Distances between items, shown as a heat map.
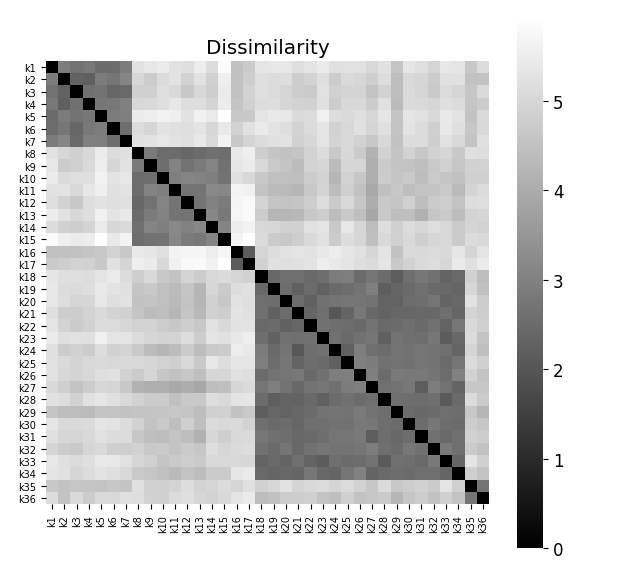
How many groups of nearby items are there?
5
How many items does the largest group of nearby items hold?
17
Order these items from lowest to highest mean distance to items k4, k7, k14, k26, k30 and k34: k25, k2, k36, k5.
k25, k2, k5, k36
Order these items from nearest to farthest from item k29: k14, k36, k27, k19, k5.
k19, k27, k36, k5, k14
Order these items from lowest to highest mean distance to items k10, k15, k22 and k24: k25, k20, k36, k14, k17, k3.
k20, k25, k14, k36, k3, k17
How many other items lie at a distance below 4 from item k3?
6
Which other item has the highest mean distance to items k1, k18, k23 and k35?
k15
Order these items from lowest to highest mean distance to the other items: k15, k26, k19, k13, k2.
k19, k26, k13, k2, k15
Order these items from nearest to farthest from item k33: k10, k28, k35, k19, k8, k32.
k28, k19, k32, k10, k8, k35
